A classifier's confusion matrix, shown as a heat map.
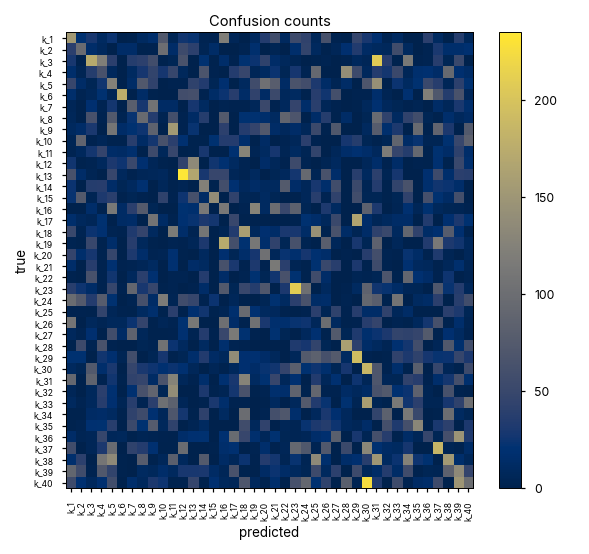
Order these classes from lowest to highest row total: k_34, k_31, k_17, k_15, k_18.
k_17, k_15, k_34, k_31, k_18
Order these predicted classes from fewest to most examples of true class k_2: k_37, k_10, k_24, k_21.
k_21, k_37, k_24, k_10
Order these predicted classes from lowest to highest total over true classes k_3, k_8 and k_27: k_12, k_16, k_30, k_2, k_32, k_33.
k_2, k_30, k_33, k_12, k_32, k_16
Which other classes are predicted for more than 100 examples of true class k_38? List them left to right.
k_4, k_5, k_25, k_31, k_34
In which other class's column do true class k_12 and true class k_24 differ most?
k_10
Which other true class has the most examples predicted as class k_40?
k_33
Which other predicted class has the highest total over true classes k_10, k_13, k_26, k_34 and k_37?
k_12
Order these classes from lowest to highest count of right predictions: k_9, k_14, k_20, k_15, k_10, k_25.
k_25, k_10, k_9, k_20, k_14, k_15
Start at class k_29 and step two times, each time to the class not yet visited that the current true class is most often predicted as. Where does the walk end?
k_9
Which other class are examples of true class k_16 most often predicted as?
k_19
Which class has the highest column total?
k_31
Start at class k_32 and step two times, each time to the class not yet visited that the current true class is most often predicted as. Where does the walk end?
k_18
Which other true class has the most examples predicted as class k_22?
k_8
